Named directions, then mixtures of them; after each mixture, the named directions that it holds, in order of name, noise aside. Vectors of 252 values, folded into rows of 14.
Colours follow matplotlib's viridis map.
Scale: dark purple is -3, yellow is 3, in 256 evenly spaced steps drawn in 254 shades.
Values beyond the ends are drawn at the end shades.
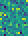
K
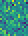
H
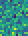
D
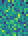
D, H.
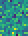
D.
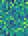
H.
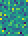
H, K.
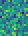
D, H.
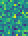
D.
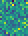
H.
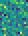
K.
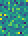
H, K.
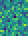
D, K.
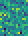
K.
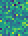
D, H.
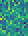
H, K.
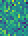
H.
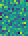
H, K.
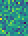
H, K.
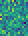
H, K.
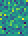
H, K.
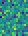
D, H.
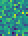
D.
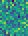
H.
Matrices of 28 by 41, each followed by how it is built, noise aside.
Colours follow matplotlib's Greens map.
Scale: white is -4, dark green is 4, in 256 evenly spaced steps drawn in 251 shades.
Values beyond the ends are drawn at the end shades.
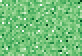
sparse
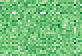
low rank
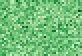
noise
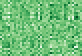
low rank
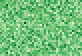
noise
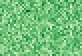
repeating rows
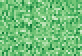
repeating rows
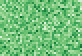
noise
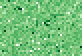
sparse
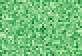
noise
